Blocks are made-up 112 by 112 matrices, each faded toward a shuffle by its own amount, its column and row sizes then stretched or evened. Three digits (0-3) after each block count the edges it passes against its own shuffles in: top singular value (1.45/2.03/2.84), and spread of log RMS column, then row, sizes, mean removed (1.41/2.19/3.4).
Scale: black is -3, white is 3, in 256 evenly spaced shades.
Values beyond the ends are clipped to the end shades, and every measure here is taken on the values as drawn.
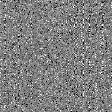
2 2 0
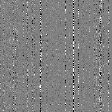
2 3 0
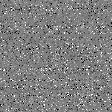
0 0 2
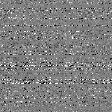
1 1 3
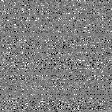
1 1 3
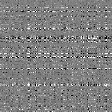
3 2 3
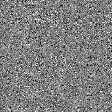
1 1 1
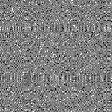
3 0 1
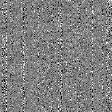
0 3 0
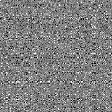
2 1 2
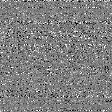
0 0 3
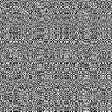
3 0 3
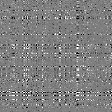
3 2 3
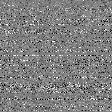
0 0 3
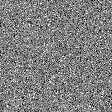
0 0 0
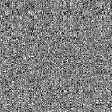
2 1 1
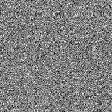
2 0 0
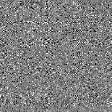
2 1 2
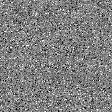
0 0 1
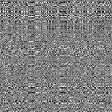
3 0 3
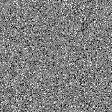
1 1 0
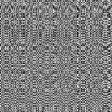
3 3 0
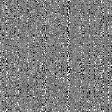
2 3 1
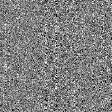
1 2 0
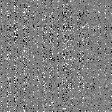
0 3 1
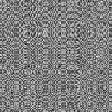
3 2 0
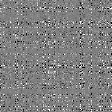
1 3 3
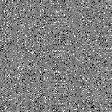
2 1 0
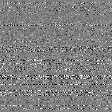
1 0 3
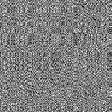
3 0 0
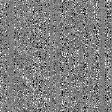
0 3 0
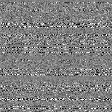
2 0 3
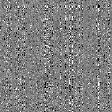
2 3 1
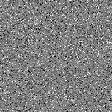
2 0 0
